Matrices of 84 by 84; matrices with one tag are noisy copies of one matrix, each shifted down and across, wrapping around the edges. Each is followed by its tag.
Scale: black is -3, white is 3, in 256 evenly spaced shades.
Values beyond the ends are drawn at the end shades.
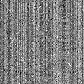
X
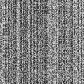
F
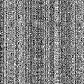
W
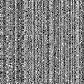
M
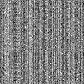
X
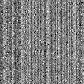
M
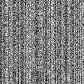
X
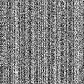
X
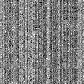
F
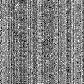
W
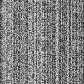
F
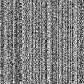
M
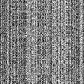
F
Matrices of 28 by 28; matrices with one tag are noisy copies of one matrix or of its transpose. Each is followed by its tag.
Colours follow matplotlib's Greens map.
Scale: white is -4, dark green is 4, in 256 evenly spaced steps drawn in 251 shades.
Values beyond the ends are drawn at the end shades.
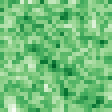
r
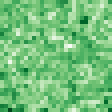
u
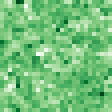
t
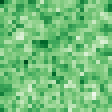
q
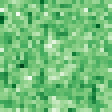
t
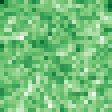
q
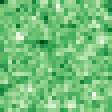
q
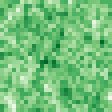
r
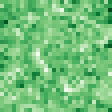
u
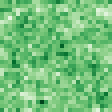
r
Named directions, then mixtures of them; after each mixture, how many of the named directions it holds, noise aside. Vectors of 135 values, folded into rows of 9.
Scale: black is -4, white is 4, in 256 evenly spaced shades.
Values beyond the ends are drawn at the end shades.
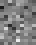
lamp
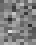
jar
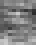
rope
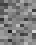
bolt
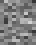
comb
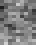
three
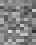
three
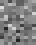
one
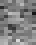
two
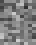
three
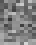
three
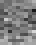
four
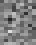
one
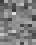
three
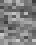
three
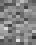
three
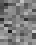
two
